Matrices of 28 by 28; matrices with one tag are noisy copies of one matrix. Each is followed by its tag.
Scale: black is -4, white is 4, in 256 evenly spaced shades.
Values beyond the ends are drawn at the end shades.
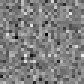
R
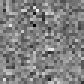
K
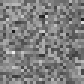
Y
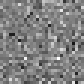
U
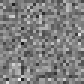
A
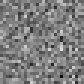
U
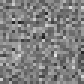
Y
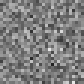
U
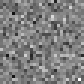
R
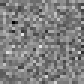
Y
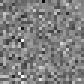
A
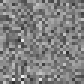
A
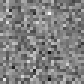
K
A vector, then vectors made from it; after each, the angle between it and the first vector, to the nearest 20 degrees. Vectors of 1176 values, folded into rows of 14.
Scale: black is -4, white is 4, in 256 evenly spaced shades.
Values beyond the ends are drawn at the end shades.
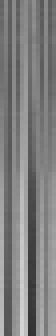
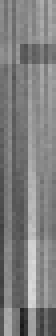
140 degrees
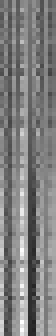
20 degrees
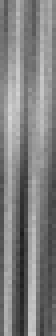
140 degrees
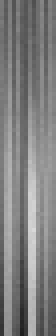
140 degrees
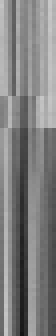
140 degrees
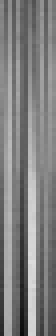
160 degrees
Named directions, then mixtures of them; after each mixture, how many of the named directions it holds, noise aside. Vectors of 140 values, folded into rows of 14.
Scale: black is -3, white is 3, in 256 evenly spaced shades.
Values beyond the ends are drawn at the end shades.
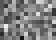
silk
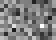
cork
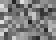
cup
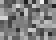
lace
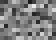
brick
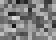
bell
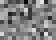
two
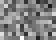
one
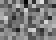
one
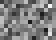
three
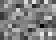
two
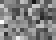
three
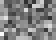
four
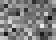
one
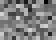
three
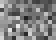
three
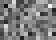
one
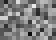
four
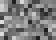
one
